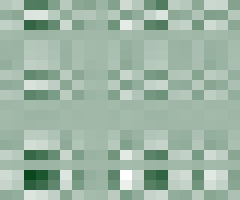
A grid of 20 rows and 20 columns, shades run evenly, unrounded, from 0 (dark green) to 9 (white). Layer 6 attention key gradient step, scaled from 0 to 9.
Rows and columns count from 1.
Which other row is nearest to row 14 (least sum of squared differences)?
6
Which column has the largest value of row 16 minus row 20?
11
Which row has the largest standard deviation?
18
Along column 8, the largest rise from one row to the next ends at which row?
2
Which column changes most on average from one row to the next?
3
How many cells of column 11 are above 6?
7
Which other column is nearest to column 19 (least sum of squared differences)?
15
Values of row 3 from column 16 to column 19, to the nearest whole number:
7 4 7 7
